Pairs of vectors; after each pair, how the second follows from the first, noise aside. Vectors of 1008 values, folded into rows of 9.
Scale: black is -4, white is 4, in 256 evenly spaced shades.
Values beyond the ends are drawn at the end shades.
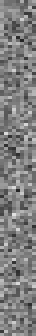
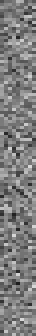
sign-scrambled.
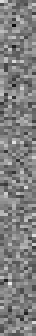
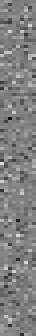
wrapped around, partly zeroed.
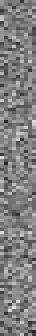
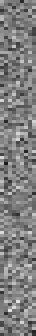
copied.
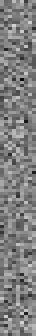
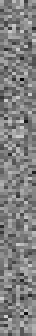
copied.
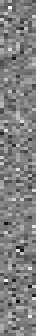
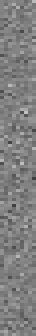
wrapped around, negated, shrunk.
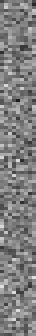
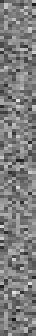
sign-scrambled.
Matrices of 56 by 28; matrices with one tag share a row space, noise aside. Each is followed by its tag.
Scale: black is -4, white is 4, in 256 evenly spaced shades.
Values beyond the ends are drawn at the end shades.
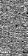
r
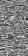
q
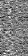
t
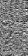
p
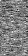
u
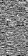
q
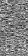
q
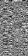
p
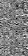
r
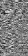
t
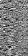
t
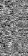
t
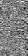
r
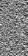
r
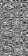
p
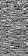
u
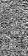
r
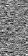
q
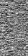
q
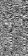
p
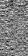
q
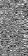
r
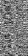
t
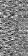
t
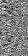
t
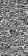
r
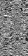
p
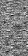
u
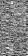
u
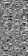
p
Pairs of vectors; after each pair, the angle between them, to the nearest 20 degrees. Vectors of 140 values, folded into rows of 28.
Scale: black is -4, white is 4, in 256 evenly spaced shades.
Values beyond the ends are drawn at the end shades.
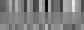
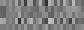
60 degrees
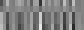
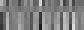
160 degrees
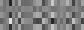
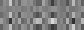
160 degrees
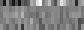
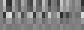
100 degrees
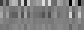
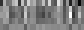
40 degrees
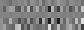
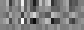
80 degrees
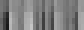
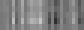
100 degrees
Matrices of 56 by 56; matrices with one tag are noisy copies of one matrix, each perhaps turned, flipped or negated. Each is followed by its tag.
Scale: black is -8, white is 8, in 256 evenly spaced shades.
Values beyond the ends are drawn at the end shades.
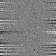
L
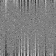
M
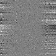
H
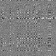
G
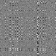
G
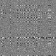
G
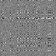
G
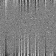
M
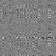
G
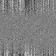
H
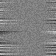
L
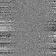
H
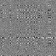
G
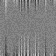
M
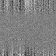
H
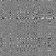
G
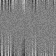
L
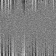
L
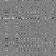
G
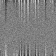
M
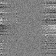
H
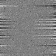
M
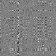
G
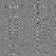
G
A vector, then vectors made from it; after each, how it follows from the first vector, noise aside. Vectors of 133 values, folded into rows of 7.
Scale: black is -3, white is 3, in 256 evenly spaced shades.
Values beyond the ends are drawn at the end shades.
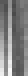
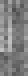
wrapped around, shrunk.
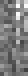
reversed, partly zeroed.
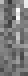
reversed, partly zeroed.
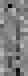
wrapped around, negated, partly zeroed.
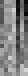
reversed, negated.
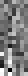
sign-scrambled.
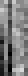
negated.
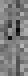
wrapped around, negated, partly zeroed.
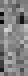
wrapped around, negated, partly zeroed.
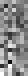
sign-scrambled.
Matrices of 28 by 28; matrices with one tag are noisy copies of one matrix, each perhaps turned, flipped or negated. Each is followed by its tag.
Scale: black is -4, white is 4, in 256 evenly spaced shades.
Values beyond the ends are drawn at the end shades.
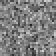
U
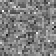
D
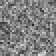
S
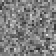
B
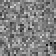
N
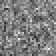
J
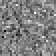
N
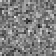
N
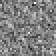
U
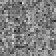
D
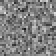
N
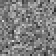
D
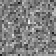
D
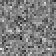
J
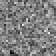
S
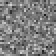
S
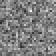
J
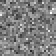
N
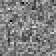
D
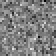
U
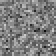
J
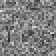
D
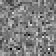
N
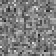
J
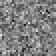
U
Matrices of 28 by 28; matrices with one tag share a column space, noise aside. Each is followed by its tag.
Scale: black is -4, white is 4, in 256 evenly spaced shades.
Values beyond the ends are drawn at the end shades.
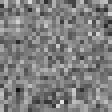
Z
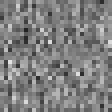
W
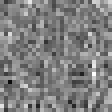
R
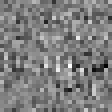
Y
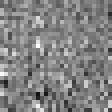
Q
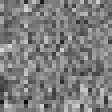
Z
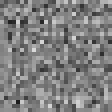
Z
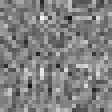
Y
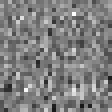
Q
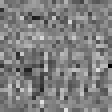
Y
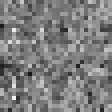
W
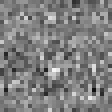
Y
